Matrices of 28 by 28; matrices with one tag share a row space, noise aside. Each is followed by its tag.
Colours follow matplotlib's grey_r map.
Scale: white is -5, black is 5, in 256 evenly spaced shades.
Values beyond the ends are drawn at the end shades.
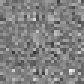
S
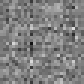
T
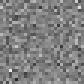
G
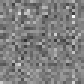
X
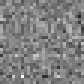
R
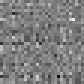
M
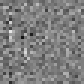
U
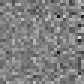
S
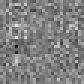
G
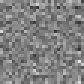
R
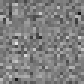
G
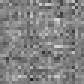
T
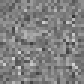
X
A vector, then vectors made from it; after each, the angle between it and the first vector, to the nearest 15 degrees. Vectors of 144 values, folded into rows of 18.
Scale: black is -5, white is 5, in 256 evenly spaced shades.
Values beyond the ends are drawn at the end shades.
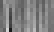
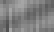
120 degrees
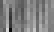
15 degrees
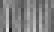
15 degrees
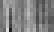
30 degrees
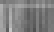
135 degrees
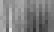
135 degrees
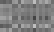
105 degrees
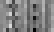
120 degrees
